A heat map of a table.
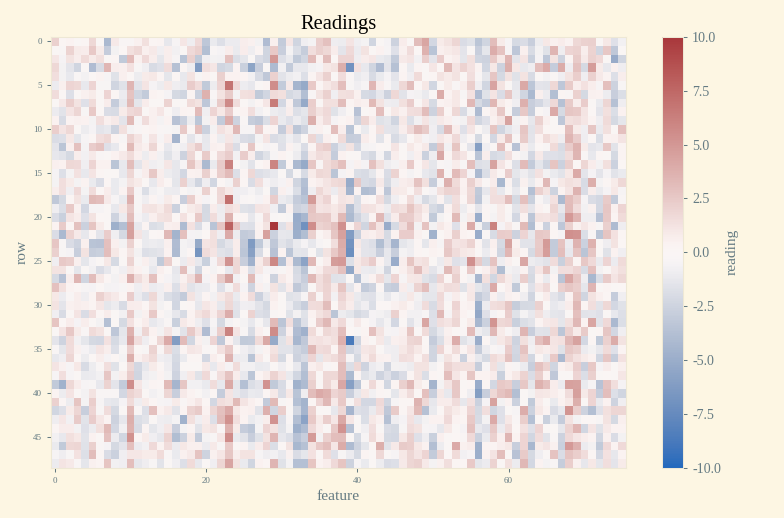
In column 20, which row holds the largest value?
6
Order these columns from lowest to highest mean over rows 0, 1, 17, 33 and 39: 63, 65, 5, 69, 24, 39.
63, 39, 24, 65, 5, 69
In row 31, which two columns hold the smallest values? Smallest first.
56, 37
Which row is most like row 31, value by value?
15
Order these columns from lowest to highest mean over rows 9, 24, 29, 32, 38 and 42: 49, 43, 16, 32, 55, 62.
16, 32, 43, 49, 62, 55
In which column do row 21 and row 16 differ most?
29
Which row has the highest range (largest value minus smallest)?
21
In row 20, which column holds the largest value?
68
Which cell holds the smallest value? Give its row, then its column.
34, 39
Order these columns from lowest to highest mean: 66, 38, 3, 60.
66, 3, 60, 38
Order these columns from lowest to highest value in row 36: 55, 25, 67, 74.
67, 74, 25, 55
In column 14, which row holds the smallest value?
25
